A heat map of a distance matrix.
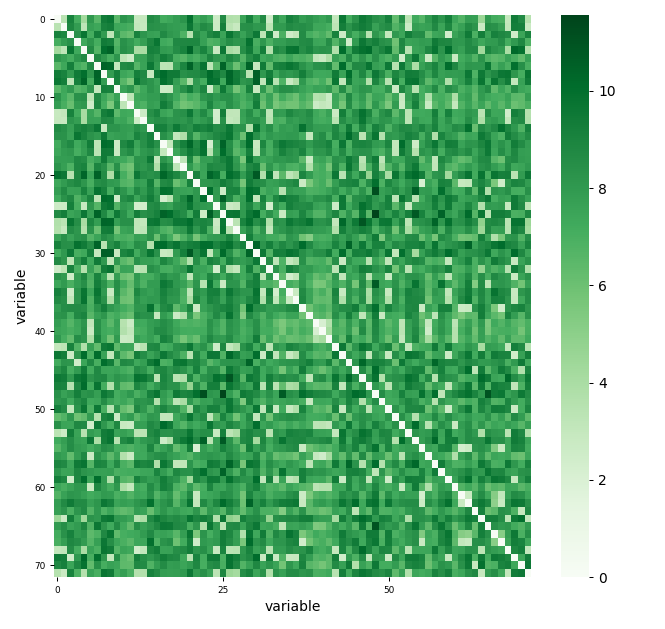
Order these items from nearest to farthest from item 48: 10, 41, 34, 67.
10, 41, 67, 34
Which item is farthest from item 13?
46
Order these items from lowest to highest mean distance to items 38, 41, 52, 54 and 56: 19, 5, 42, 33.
5, 19, 33, 42
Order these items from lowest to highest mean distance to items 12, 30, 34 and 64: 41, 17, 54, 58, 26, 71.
71, 26, 17, 54, 41, 58
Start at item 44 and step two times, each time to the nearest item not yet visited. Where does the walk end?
51
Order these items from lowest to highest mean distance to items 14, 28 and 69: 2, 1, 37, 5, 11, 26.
2, 11, 5, 37, 1, 26
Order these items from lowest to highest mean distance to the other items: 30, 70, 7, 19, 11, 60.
11, 60, 19, 70, 30, 7
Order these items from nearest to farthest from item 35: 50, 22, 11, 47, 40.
50, 47, 11, 40, 22
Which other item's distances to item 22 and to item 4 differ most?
25
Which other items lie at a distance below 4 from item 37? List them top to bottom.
21, 55, 61, 62, 67
